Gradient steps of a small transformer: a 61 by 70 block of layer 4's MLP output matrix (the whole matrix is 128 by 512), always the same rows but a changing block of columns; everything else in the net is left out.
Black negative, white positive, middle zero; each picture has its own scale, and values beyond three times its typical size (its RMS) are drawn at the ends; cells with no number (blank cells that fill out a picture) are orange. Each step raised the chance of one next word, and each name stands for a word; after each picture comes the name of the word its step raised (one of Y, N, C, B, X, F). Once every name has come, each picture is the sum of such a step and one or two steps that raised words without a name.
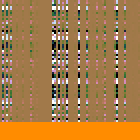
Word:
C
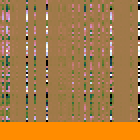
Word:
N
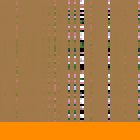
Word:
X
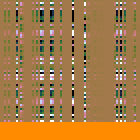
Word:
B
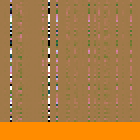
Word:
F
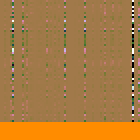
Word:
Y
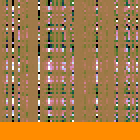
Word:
B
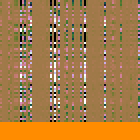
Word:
F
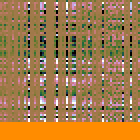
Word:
B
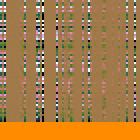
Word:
Y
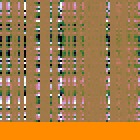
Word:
Y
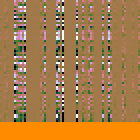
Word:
X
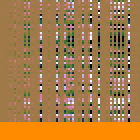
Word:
X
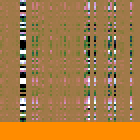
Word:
C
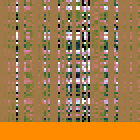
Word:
C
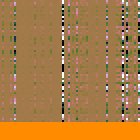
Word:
X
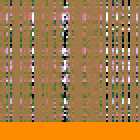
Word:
N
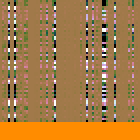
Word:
C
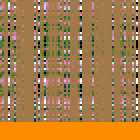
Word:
C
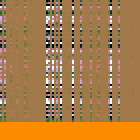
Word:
F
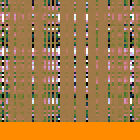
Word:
N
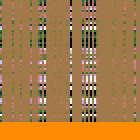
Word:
X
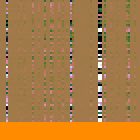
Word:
B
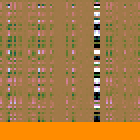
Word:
N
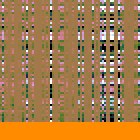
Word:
C
